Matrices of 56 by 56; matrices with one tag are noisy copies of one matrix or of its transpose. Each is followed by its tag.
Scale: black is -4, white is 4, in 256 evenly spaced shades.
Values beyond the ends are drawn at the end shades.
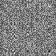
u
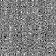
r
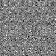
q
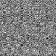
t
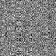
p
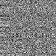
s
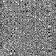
u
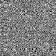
u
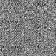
t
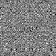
u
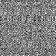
p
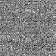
r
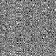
p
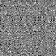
p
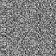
q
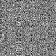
p
